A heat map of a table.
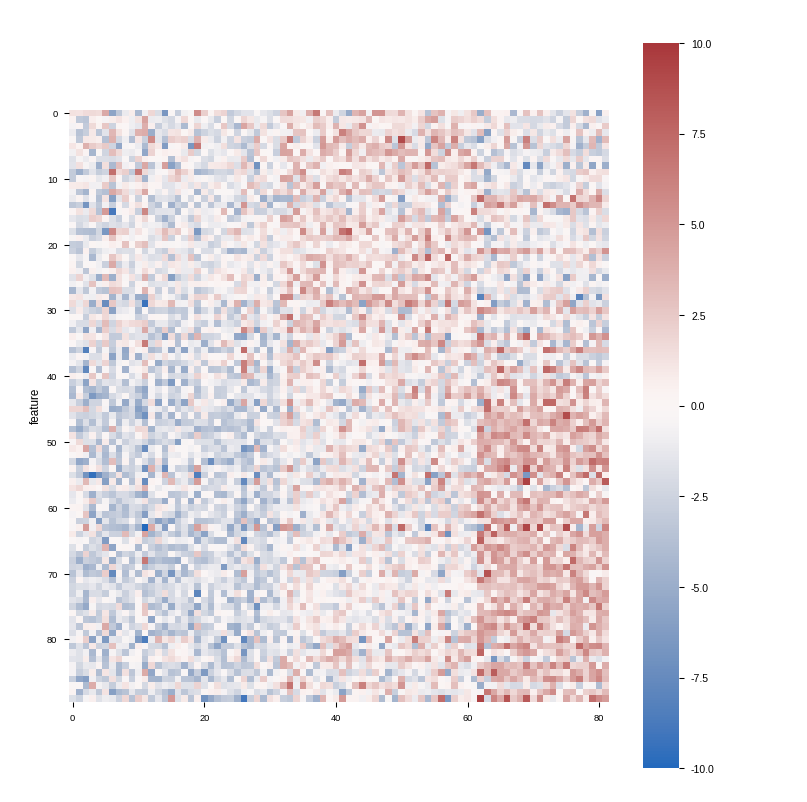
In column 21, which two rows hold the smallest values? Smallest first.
53, 89
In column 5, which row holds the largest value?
15
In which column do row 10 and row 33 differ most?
11
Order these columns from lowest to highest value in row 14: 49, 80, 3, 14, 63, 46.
3, 14, 46, 49, 80, 63
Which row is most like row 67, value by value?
21
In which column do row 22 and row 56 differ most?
54
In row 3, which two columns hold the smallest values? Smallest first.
63, 12
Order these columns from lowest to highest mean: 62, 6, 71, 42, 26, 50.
6, 26, 42, 50, 71, 62
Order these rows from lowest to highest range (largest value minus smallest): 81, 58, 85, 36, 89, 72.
72, 58, 81, 85, 36, 89
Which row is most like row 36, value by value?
39
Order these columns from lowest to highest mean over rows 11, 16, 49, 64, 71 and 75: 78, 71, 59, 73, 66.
59, 73, 78, 71, 66
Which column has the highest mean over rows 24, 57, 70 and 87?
44
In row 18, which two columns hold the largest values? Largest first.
42, 41
